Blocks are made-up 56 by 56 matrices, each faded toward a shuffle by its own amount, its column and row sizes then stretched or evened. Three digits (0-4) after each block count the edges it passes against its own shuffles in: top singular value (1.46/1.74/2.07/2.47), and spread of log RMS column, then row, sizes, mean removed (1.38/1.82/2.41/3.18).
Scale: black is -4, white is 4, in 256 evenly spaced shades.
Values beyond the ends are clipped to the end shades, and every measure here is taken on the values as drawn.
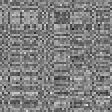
4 0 3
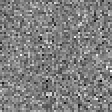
2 1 0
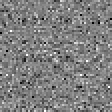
2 0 2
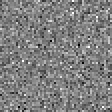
0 1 1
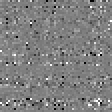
1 1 3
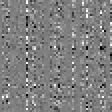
1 4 1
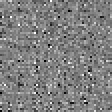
2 2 2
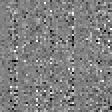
2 3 1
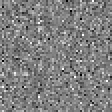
1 1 0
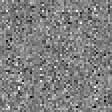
0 2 0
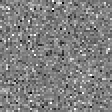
0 0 0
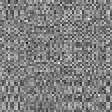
4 2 0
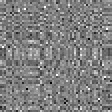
4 1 0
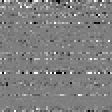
3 0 4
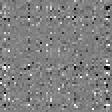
3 3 2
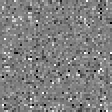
0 1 2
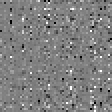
0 3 2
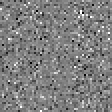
1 1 0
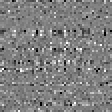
3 1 3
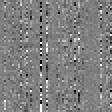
2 4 0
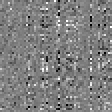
3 3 2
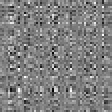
4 4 3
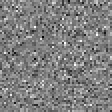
2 1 1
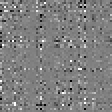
1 3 3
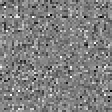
1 1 2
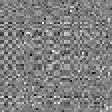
4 0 2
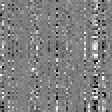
4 4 1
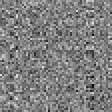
3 2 0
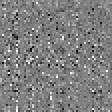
2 3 1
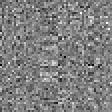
3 1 2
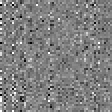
3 3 1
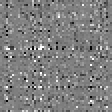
3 3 2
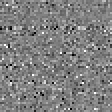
1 0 2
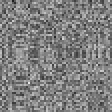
3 0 0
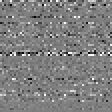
3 0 4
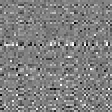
4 1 3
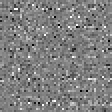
2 1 2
